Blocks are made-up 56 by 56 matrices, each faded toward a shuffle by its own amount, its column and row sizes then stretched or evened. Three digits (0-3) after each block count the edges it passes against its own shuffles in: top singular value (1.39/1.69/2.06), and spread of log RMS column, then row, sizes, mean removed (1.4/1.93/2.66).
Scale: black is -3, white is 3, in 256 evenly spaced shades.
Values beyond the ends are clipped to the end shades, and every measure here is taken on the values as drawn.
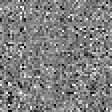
0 2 2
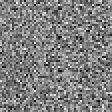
2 1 0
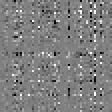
2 3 2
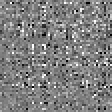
2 2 2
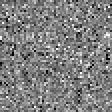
1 1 0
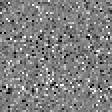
0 0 1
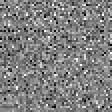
2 1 1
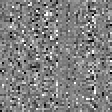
0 3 0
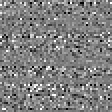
0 1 3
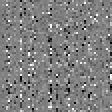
1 3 0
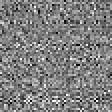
3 0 2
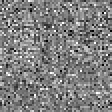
1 0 1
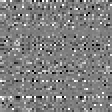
3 0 3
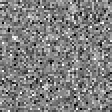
0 0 0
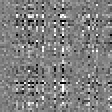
3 3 2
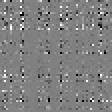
1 3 3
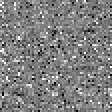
1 1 1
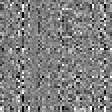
3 3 2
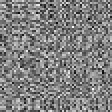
3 1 1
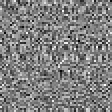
3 0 1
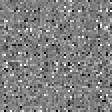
0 2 2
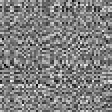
3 0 2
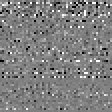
1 0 3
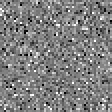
2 0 1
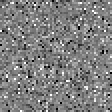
0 0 0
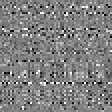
3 0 3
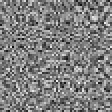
3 0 1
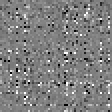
0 3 2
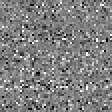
0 1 2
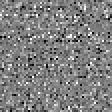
0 0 2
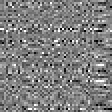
3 0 3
